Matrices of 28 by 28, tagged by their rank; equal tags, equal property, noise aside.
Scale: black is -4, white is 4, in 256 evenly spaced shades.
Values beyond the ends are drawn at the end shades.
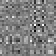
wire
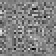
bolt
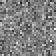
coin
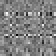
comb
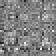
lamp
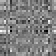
comb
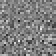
bolt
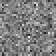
coin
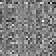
lamp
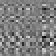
comb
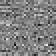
lamp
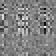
comb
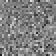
coin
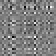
comb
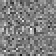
bolt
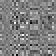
wire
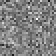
bolt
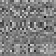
lamp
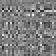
wire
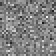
coin
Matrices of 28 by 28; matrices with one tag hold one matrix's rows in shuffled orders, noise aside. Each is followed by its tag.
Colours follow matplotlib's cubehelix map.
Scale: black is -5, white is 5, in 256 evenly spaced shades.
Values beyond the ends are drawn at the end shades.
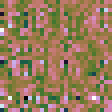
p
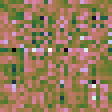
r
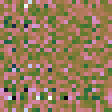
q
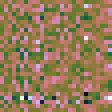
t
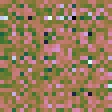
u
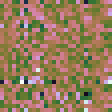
t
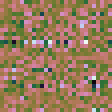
r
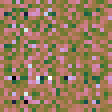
q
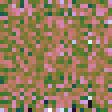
u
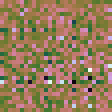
u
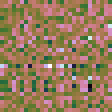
u
